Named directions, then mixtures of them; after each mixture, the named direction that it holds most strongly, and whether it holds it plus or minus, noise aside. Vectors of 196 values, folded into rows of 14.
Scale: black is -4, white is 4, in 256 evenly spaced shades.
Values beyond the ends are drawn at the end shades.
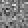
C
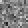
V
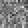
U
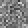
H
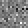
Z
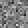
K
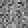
H, minus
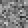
V, minus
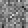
U, minus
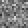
C, plus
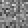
C, plus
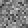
H, minus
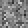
K, plus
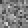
V, minus
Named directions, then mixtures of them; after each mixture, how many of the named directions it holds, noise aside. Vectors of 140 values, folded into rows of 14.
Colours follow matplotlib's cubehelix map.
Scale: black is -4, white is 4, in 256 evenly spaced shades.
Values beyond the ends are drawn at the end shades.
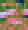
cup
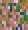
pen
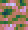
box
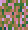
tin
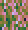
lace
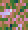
three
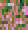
three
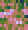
two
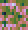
three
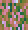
one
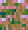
two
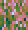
one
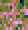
four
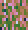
two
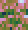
two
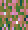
four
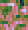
three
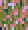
three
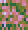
four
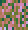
one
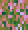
two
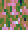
four
